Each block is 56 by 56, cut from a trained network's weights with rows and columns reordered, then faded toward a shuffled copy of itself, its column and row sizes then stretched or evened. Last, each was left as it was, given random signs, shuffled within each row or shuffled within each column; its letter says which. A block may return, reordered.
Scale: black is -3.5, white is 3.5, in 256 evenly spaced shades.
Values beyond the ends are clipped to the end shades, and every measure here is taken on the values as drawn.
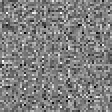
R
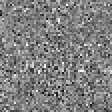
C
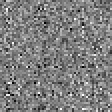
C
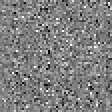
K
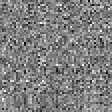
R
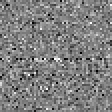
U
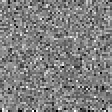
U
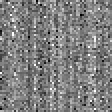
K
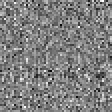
R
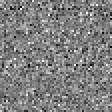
U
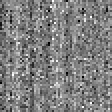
K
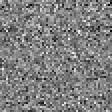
U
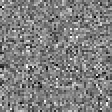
C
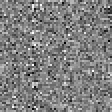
K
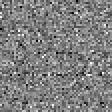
U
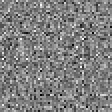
R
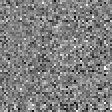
R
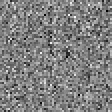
K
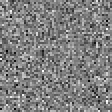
K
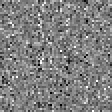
K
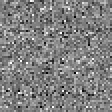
C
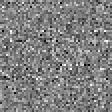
U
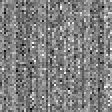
K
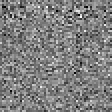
R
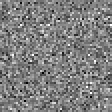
U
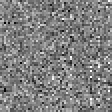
K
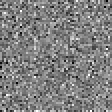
C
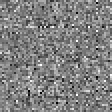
C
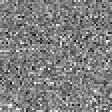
U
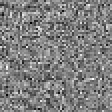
R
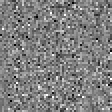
K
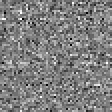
C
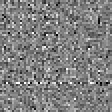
C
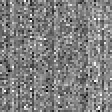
K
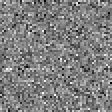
U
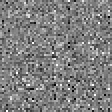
C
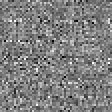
R
